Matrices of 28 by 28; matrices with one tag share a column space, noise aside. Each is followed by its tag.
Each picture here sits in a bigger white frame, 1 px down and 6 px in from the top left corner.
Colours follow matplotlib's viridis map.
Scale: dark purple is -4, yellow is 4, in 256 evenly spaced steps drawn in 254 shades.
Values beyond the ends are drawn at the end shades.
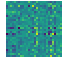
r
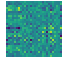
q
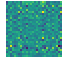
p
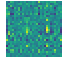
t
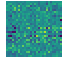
q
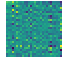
p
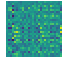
q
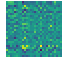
p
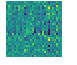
t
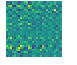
p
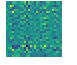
p
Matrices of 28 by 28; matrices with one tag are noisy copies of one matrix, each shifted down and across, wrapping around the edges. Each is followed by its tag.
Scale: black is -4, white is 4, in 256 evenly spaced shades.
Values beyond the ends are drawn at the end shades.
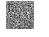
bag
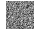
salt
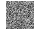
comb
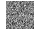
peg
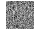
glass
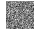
salt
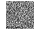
peg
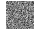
salt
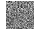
bag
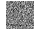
peg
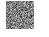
salt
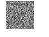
peg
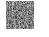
glass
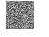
comb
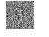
glass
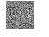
bag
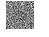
bag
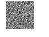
salt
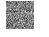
peg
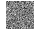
comb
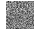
bag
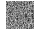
glass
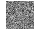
comb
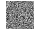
comb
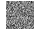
peg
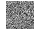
comb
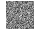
salt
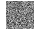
comb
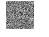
comb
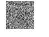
peg
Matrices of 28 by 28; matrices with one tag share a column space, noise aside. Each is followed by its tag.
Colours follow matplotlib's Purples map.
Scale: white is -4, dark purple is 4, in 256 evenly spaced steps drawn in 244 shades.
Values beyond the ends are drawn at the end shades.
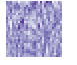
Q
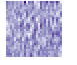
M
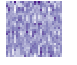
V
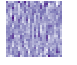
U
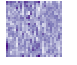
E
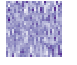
V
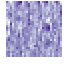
M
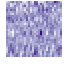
V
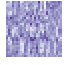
E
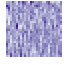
Q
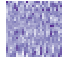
V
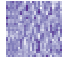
E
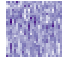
Q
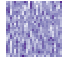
E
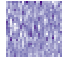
M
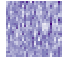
M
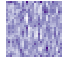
U
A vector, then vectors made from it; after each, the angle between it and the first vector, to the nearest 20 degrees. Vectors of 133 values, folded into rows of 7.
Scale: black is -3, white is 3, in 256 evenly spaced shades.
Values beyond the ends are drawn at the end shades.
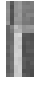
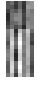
80 degrees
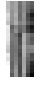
100 degrees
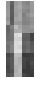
20 degrees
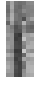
160 degrees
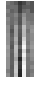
100 degrees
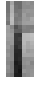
160 degrees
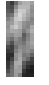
60 degrees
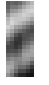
100 degrees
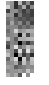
100 degrees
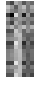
40 degrees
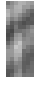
60 degrees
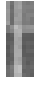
20 degrees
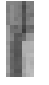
140 degrees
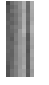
80 degrees
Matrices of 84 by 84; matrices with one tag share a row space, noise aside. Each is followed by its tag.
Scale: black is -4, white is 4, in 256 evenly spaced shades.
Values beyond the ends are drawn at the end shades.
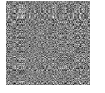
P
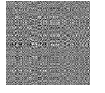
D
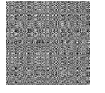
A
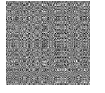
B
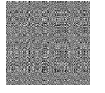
B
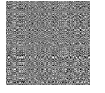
P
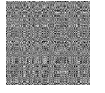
B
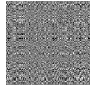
P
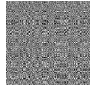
B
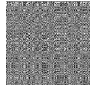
B
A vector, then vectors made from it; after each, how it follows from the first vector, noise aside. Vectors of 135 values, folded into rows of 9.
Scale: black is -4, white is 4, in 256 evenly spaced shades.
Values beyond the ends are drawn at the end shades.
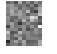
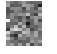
reversed.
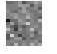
reversed, negated, partly zeroed.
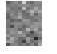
wrapped around, partly zeroed.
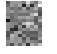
reversed, negated.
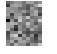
reversed, negated.
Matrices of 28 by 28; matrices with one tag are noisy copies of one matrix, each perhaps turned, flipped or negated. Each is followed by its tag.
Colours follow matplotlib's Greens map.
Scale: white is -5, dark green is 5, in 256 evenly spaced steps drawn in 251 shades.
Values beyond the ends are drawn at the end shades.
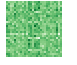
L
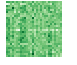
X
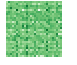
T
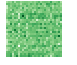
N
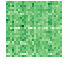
X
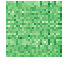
N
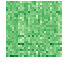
N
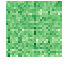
X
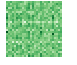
T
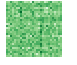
T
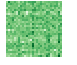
X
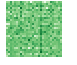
T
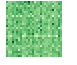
T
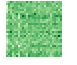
N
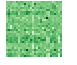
X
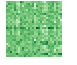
X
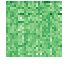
N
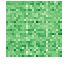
T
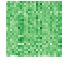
N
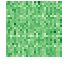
T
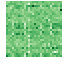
L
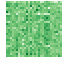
N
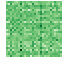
T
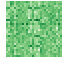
L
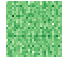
T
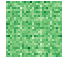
T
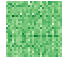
T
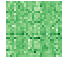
L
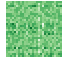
L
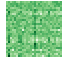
X
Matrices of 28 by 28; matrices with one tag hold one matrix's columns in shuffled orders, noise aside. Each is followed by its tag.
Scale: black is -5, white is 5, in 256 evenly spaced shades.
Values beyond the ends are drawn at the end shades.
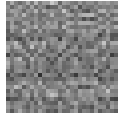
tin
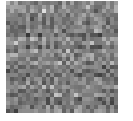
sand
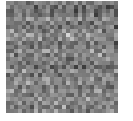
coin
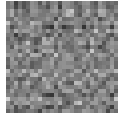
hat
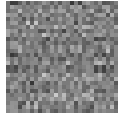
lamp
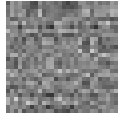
hat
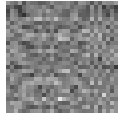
coin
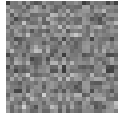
lamp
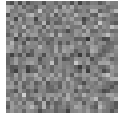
lamp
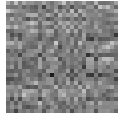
tin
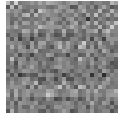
tin
